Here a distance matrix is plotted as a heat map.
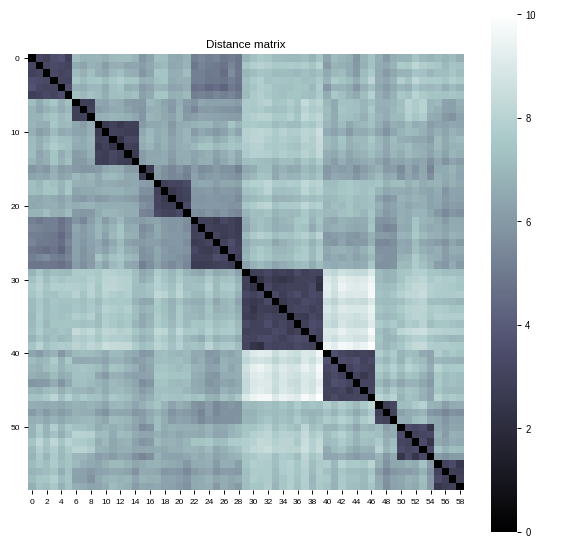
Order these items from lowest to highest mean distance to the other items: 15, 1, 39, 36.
15, 1, 36, 39
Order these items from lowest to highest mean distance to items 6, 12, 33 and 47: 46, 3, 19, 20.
19, 20, 3, 46
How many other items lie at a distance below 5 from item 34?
10
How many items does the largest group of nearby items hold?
11
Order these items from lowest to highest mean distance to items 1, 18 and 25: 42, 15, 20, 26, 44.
26, 20, 15, 44, 42
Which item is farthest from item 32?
46
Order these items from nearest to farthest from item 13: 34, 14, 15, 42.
14, 15, 42, 34
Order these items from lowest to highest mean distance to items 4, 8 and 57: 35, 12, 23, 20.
23, 20, 12, 35
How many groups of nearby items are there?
11
